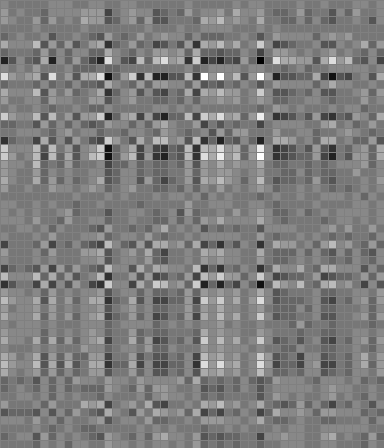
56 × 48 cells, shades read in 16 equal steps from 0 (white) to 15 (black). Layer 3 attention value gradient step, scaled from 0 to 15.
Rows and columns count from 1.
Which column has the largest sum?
14
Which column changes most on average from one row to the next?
33
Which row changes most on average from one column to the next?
10
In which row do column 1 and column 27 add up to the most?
8
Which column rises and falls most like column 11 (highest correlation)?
19
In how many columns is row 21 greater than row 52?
20
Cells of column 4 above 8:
3
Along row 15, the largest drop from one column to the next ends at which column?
26
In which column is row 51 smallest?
28
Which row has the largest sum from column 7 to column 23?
21
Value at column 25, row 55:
6
